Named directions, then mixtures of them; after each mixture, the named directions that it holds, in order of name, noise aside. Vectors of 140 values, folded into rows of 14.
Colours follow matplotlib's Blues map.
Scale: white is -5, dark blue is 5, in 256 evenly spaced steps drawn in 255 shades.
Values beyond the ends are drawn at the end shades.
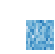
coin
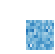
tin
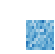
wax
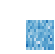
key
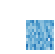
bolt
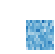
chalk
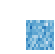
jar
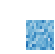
bolt, wax.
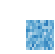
jar, key, tin.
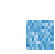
chalk, jar, key.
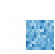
wax.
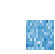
key.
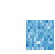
key.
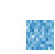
coin, jar, tin.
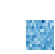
chalk, wax.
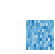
bolt, jar.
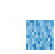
bolt.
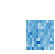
key.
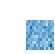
bolt, jar.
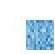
bolt, chalk, coin.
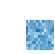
chalk, wax.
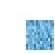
bolt.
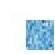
chalk, jar, key.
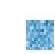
jar, wax.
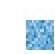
wax.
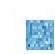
jar.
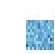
bolt, key.
